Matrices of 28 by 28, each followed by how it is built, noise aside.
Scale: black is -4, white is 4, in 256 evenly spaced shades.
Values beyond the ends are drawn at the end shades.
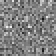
low rank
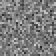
noise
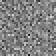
repeating rows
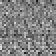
repeating columns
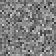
noise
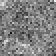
smooth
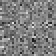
low rank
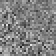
lower triangular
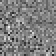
lower triangular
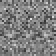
repeating columns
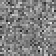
noise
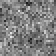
smooth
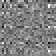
low rank
